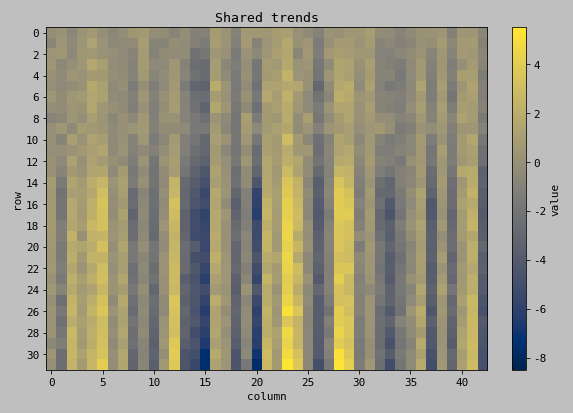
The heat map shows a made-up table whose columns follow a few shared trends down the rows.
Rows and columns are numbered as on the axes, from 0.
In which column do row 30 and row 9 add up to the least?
15
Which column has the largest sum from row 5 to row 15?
23
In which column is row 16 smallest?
20
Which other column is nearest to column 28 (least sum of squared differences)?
29
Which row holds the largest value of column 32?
9
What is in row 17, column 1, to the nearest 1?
-2
